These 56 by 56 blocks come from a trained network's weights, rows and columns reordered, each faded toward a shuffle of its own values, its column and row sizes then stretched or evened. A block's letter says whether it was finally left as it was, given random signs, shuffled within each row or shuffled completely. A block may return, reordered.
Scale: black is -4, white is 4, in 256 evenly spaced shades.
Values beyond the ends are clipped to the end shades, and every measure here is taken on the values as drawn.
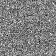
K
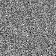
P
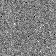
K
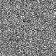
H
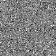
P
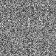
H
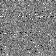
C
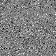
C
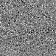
C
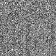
H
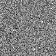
P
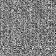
H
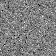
K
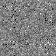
P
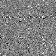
H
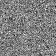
K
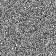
K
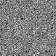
H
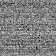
C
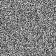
K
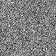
C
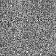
H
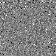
P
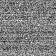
C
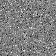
K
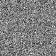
C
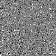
P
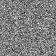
C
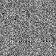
H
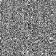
H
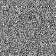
P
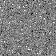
K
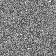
K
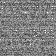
C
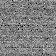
C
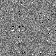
P
